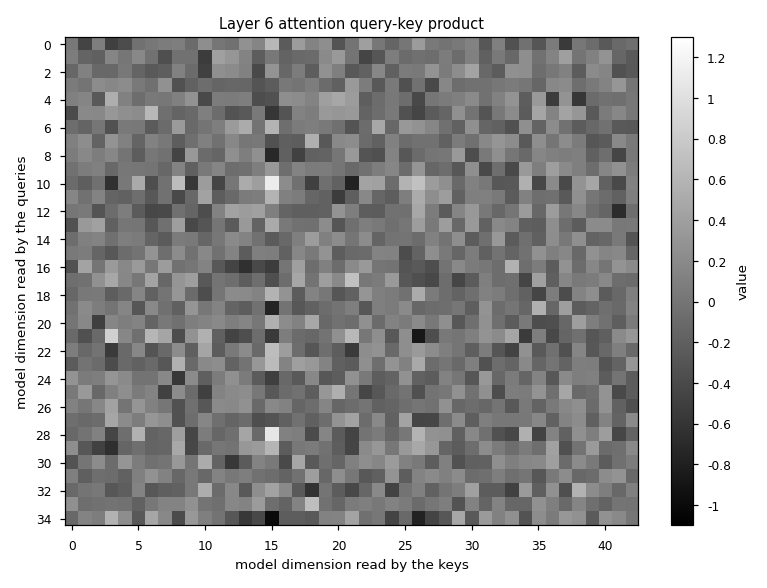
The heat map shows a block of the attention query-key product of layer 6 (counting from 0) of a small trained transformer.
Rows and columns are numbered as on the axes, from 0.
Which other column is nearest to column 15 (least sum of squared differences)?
26
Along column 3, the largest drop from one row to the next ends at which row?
22
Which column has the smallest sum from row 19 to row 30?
41
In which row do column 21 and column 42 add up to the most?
21
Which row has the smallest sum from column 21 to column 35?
32
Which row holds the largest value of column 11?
1
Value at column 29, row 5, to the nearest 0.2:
0.2
